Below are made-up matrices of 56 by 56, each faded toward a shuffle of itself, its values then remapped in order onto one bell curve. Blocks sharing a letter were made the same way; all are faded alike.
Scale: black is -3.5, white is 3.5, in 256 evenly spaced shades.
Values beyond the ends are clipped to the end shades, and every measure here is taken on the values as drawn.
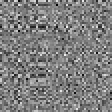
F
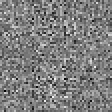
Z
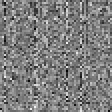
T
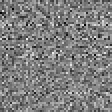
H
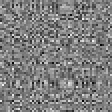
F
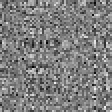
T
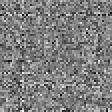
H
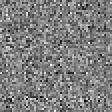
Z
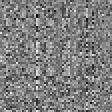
T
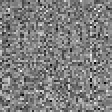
T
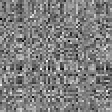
F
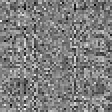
T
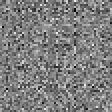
Z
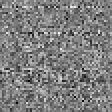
H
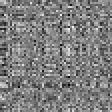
F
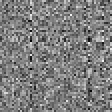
T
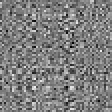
F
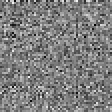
H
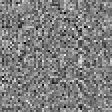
T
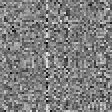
T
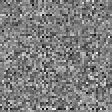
H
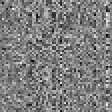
T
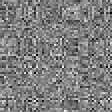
F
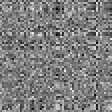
F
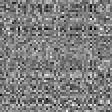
F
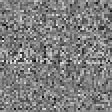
H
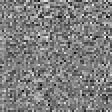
H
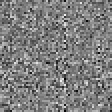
Z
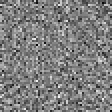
T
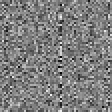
T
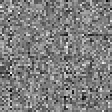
Z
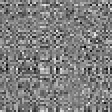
F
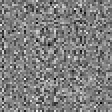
T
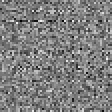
H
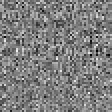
T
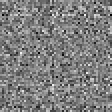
Z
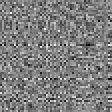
F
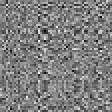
F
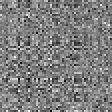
F
